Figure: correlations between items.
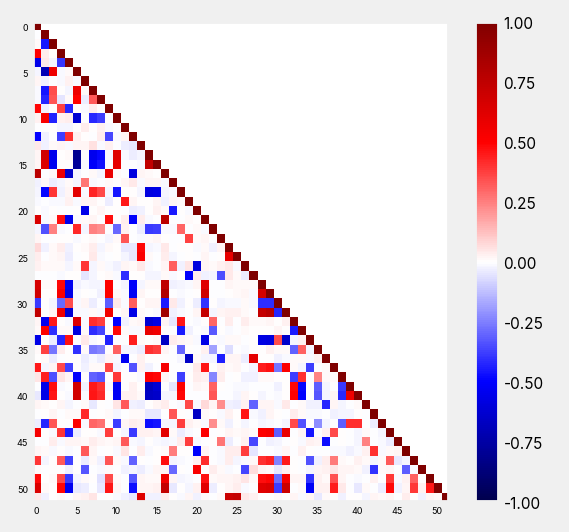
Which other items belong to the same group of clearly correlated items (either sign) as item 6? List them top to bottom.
17, 20, 26, 42, 46, 48
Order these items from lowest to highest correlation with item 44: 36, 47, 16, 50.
36, 47, 50, 16
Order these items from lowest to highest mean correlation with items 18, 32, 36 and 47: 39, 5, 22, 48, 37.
48, 37, 22, 39, 5
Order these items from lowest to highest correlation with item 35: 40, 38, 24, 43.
40, 43, 24, 38
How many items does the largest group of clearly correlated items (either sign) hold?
17
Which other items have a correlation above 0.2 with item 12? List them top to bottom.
4, 30, 34
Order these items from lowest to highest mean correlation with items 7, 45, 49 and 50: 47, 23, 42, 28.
42, 23, 47, 28
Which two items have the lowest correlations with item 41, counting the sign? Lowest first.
36, 27
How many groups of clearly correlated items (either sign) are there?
5
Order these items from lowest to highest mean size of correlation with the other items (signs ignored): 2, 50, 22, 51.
51, 22, 2, 50
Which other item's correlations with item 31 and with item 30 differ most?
16
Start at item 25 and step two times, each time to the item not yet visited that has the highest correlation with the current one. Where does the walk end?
24
